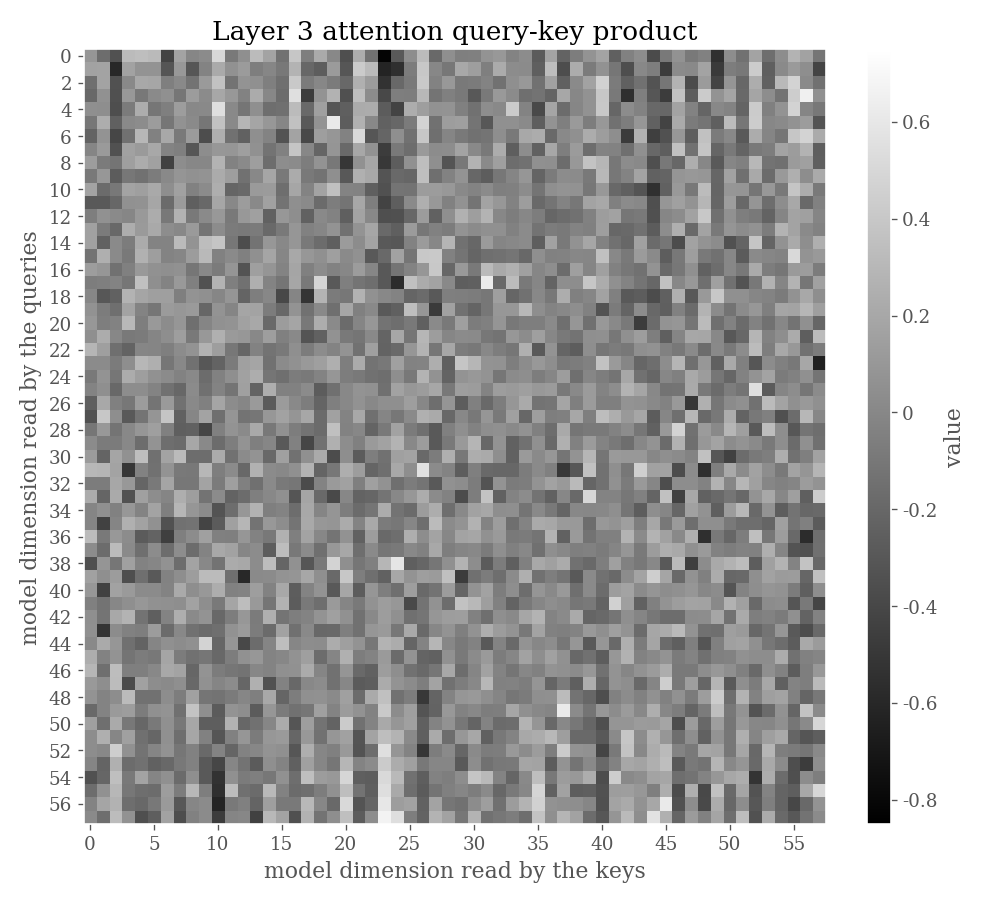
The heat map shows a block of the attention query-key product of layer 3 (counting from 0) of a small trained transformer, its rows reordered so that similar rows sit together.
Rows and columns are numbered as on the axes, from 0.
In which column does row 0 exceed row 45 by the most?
10
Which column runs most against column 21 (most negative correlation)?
2
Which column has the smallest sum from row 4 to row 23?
23
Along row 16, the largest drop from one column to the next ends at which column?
28
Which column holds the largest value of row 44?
9
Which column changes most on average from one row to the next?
57
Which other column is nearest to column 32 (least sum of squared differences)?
38
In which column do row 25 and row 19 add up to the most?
52
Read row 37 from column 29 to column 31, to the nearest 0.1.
0 0 -0.1
